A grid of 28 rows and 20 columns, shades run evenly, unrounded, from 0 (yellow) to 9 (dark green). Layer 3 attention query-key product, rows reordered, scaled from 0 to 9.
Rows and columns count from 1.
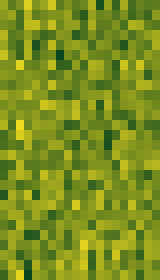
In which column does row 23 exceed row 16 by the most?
2
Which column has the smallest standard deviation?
20
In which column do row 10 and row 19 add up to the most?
9
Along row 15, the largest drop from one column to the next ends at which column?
15
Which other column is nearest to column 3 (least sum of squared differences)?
16
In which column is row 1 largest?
13
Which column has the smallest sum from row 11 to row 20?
3
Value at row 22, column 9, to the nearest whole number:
4
